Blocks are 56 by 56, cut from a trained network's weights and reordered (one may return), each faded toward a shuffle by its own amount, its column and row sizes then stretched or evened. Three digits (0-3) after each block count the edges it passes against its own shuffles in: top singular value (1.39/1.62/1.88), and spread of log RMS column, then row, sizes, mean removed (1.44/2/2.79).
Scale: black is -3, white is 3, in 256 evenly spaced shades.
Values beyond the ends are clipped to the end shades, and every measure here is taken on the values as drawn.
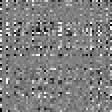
3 3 3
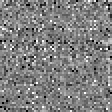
0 1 2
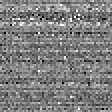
3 0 2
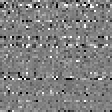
3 1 3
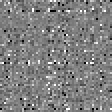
0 2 2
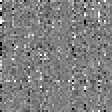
1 2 1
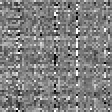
2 3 0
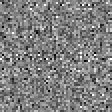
0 0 1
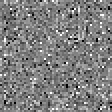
0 1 1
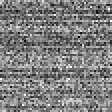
3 0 0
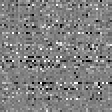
1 1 3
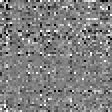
1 2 3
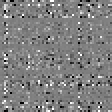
0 2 3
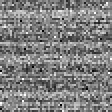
3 0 0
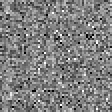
0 0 0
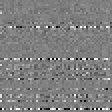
3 0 3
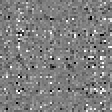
0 2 2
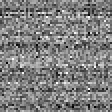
2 1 2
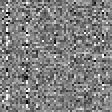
2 2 0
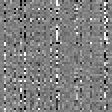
3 3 1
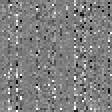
0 3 0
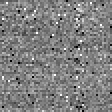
0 1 0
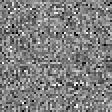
2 0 1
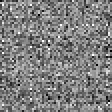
0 2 0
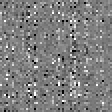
1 3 2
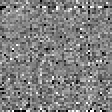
2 0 2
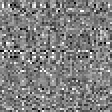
3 0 2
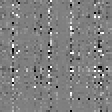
1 3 2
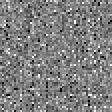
1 1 0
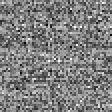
0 0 1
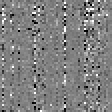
1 3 1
